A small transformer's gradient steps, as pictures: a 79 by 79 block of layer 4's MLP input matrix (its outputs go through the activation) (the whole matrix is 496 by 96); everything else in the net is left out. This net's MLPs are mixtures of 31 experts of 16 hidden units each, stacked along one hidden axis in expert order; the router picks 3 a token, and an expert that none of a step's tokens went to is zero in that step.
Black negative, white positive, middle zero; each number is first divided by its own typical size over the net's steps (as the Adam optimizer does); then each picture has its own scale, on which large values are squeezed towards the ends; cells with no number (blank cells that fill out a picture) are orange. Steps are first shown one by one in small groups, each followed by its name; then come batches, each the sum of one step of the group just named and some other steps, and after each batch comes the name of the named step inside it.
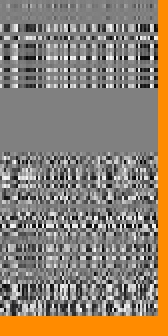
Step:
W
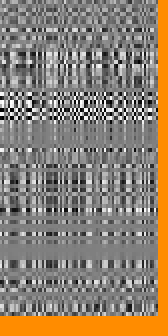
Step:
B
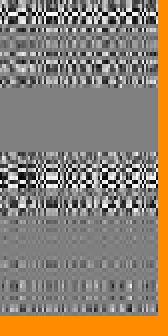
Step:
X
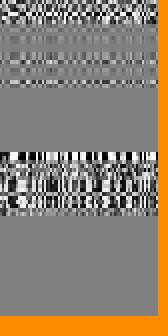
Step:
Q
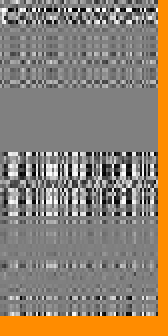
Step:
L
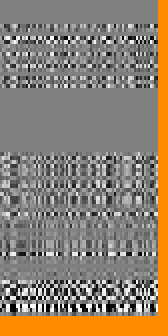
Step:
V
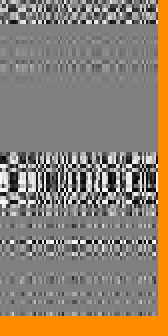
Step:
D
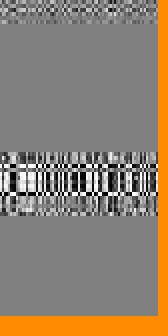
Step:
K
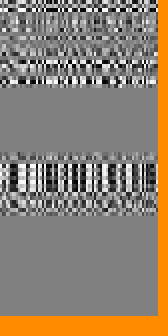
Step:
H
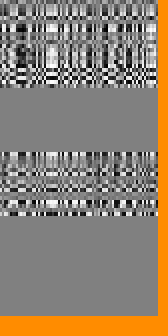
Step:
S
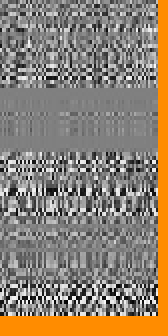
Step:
S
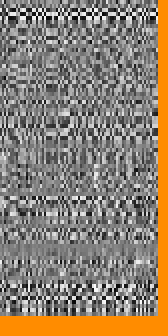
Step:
X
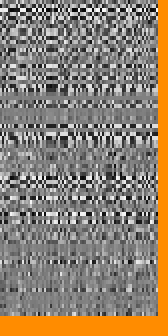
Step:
L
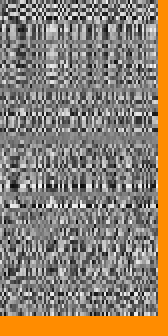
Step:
S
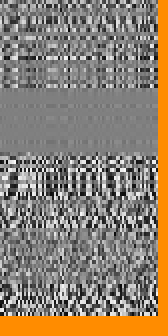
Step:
W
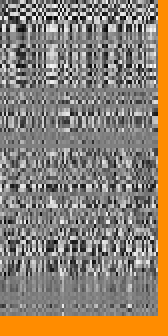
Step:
S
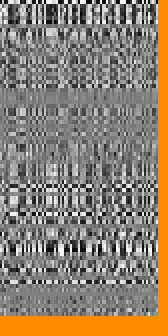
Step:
L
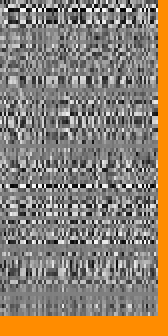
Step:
L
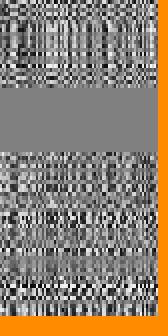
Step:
S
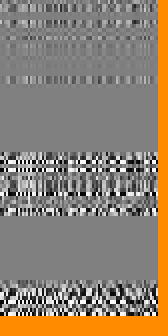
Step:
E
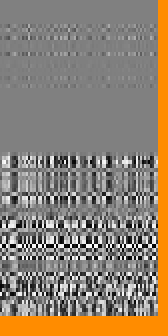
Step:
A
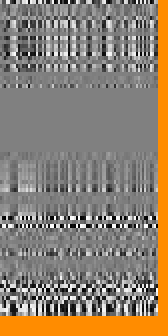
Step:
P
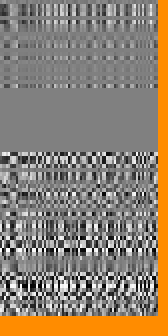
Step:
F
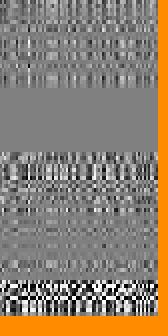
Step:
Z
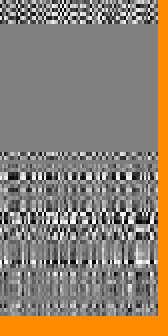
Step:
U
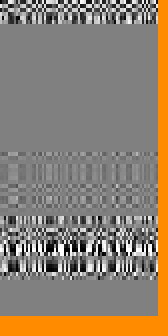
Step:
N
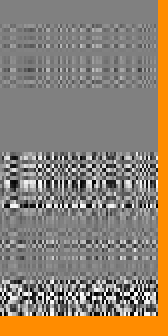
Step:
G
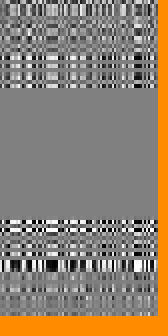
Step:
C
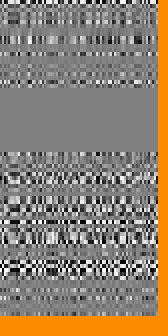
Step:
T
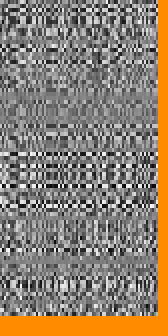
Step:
F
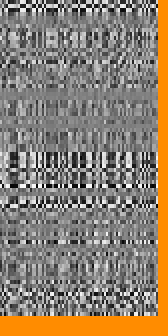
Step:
G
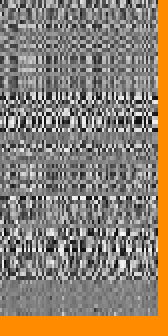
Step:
N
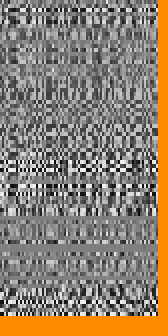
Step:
E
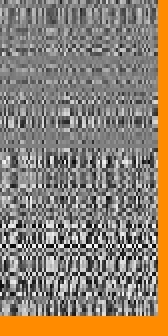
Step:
A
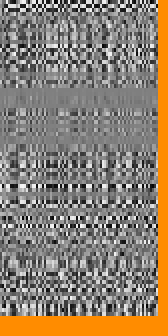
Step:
P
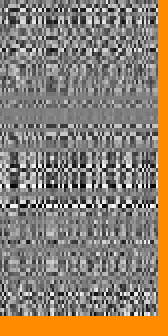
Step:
G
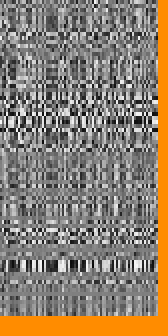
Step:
C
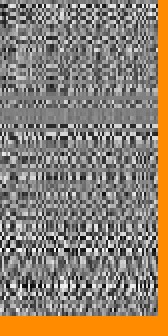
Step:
F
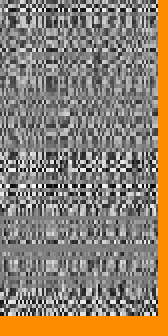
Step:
E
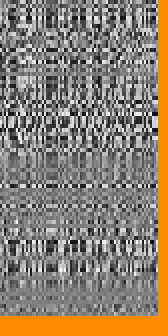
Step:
N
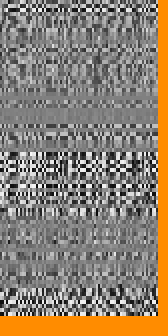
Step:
E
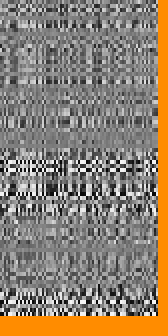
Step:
E
